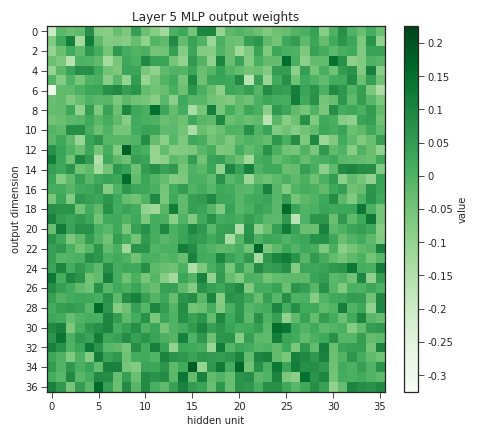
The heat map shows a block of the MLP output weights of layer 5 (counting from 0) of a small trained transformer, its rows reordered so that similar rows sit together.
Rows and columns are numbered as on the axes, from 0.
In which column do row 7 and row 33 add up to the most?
26
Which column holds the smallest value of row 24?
15
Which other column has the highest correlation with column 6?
33
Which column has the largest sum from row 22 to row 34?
0
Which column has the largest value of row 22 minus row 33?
35
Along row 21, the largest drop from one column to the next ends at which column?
19
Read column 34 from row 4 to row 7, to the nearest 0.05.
0.1 0.05 -0.05 0
